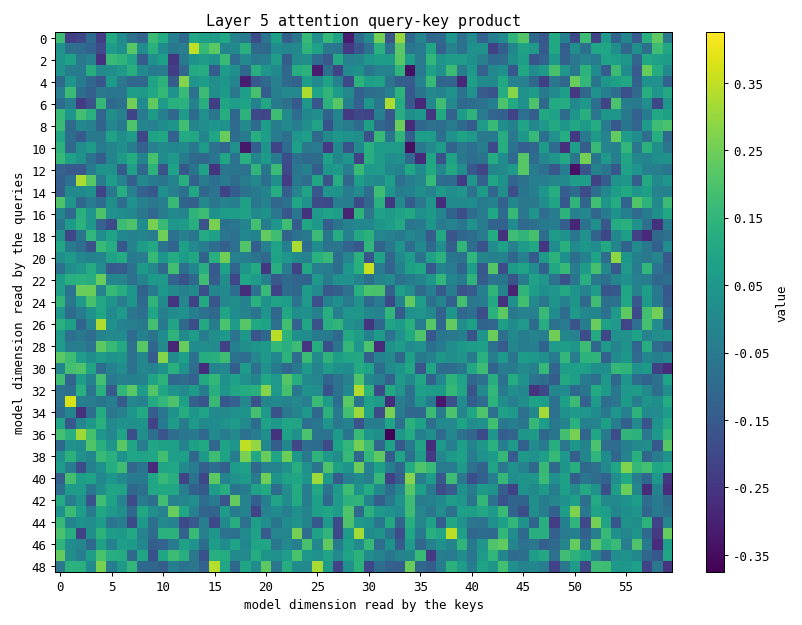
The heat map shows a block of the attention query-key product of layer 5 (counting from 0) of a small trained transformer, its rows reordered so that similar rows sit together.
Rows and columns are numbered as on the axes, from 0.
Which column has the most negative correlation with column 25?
57
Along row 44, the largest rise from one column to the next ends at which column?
52
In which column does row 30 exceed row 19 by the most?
47
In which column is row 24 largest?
34
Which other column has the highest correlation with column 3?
2
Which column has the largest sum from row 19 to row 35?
4
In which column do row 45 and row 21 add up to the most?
29
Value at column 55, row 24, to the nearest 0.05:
0.1
